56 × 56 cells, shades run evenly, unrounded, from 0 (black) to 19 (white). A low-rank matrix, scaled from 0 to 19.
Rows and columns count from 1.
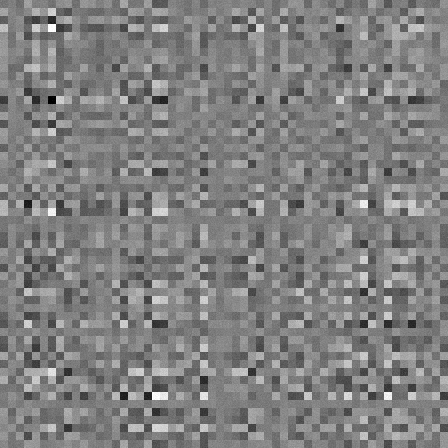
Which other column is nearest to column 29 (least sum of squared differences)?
22
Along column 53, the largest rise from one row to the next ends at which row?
4
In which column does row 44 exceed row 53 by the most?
26
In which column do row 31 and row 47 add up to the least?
46
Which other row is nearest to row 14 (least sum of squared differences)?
29
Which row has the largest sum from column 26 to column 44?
47
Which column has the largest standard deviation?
7
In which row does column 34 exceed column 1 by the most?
13
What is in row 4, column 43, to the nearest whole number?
4
